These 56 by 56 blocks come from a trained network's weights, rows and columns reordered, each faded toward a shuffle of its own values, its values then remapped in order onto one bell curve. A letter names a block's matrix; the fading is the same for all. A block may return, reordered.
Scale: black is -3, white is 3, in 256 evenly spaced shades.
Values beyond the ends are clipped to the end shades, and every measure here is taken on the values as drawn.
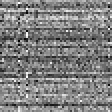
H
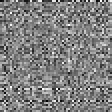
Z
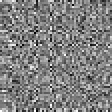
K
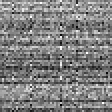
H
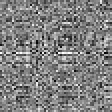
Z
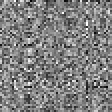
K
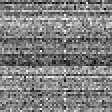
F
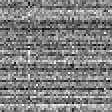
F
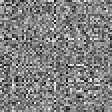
K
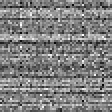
H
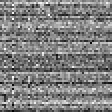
F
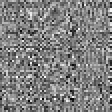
K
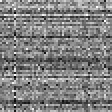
H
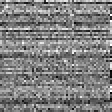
H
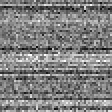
F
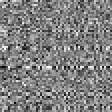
Z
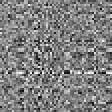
Z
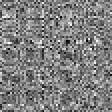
K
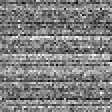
F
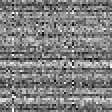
H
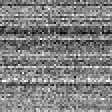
F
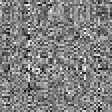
K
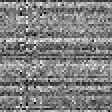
H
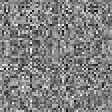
K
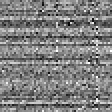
H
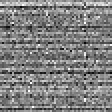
F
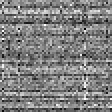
H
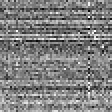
F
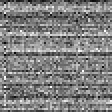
F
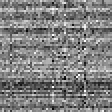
H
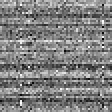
F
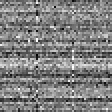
F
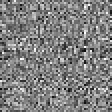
K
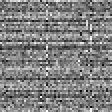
H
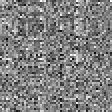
K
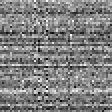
H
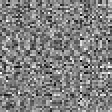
K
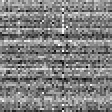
F
